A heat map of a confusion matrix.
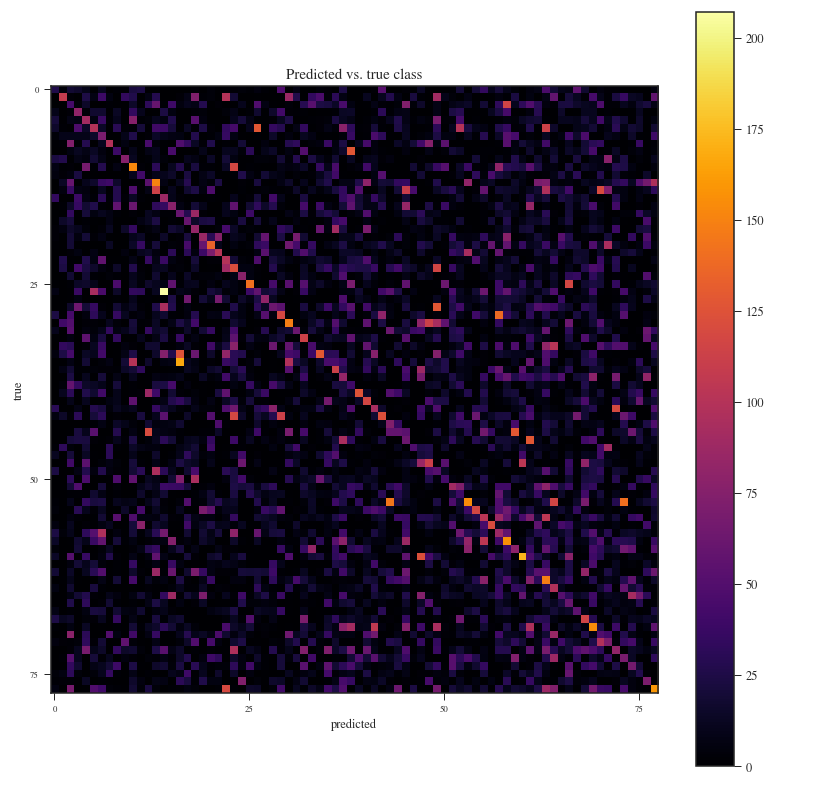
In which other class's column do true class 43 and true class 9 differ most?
71
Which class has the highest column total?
63
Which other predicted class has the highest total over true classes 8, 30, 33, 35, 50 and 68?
16
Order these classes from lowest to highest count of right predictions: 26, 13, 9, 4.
26, 9, 4, 13
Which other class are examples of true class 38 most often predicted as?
2
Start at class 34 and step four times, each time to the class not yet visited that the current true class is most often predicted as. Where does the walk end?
47
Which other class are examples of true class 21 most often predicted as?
53
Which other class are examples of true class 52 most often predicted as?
57
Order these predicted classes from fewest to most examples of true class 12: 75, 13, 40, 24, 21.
24, 21, 75, 40, 13
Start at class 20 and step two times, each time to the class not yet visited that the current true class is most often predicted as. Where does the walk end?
70
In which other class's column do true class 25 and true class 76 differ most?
66
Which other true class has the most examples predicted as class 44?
77
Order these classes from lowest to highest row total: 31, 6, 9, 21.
9, 6, 21, 31
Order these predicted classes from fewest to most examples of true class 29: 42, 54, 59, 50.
50, 59, 54, 42
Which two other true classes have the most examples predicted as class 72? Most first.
41, 37
